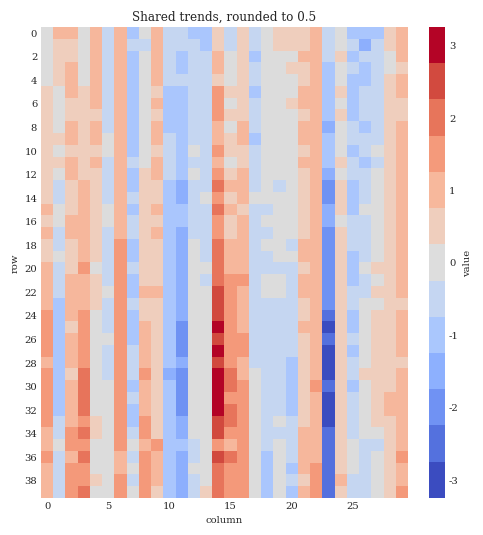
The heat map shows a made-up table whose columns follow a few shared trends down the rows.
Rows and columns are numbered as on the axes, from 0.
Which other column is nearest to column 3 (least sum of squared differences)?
15
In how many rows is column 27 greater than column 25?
31
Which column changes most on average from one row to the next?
14
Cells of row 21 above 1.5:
1
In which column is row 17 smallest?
23
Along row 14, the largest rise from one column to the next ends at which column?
24
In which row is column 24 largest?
38
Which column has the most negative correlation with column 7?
18
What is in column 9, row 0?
1
